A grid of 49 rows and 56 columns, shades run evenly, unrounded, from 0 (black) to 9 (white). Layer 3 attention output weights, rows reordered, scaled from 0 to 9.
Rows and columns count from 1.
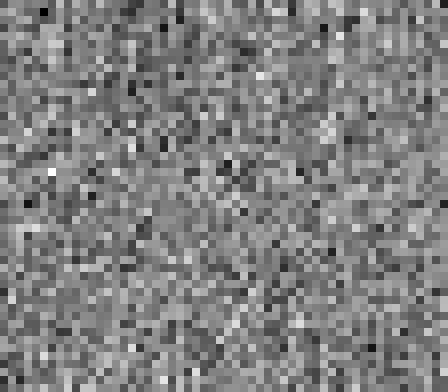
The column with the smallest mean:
24
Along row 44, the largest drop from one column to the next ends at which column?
18
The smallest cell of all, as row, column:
2, 6
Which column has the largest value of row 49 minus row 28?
9
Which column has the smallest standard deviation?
20
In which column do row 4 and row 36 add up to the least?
41
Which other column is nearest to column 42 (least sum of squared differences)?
10
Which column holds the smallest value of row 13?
54
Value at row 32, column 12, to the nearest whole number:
3
